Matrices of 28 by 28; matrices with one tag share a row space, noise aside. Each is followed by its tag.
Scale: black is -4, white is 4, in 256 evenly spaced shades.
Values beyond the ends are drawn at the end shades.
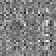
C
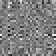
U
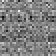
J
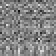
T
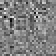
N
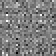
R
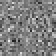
U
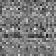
T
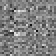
N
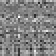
T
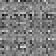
J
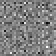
C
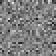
U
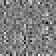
C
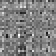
J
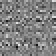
R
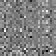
C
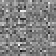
J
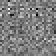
U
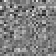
N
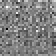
R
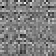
J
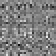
J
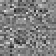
N
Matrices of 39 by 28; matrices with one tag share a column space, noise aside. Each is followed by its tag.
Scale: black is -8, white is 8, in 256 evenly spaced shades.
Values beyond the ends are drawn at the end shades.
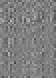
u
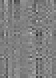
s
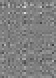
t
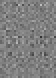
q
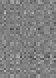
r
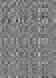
u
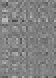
u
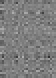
r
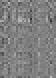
u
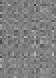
q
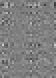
t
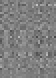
q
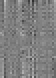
s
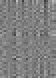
s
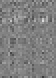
u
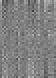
s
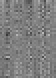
s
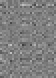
t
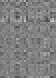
u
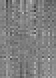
s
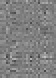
r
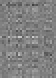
q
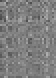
u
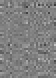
t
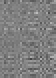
r
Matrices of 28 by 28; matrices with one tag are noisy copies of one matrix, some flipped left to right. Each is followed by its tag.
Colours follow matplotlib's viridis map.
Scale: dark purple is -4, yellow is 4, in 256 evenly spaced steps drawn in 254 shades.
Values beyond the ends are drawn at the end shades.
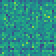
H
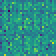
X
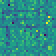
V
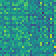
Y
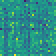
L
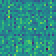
X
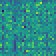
H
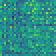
Y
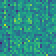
X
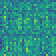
X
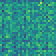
H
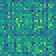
X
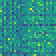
Y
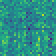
L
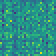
H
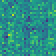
L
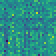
L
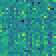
L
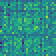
X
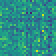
L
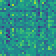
V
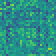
V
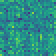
L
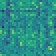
V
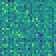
H
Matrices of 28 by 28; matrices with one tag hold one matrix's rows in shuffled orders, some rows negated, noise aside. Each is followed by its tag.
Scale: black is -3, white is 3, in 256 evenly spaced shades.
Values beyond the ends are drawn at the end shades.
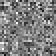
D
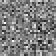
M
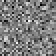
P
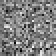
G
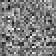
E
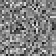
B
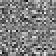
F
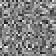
P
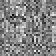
B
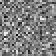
P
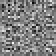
E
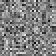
B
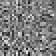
P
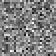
G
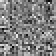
D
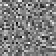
P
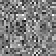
B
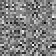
B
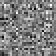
D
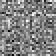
E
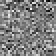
E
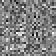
B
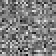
F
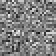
E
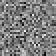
B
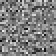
F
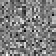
B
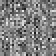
B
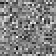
D
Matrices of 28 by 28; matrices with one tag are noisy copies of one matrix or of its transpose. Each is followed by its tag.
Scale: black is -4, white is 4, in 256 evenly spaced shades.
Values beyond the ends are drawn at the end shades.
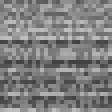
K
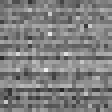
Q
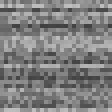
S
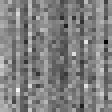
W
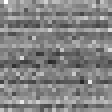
W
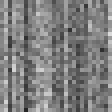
S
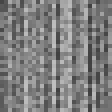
Q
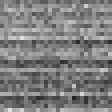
K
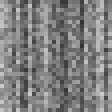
W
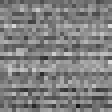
Q
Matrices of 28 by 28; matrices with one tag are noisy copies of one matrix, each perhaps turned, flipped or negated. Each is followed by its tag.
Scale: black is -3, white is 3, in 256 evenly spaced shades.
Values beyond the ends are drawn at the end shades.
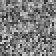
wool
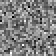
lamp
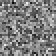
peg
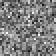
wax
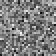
lamp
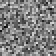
lamp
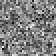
wax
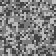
peg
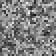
peg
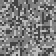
wax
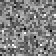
lamp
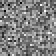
lamp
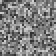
wool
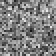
peg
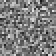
lamp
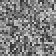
wax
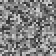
peg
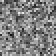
wool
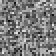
lamp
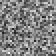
lamp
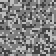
lamp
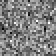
lamp
